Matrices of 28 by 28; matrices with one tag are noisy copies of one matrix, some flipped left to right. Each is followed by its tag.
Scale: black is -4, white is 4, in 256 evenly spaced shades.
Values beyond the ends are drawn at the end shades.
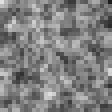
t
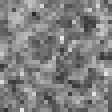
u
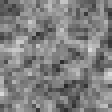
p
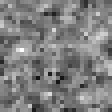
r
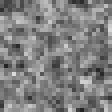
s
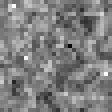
u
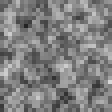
u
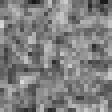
s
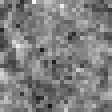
p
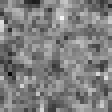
s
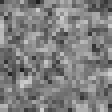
s
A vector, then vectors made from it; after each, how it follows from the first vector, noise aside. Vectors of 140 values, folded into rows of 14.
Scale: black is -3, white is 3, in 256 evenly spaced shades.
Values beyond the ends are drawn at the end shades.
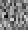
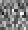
reversed, negated.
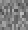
reversed, negated, shrunk.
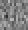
shrunk.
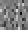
reversed, partly zeroed.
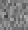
shrunk.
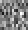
reversed, negated.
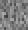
shrunk.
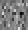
reversed, partly zeroed.
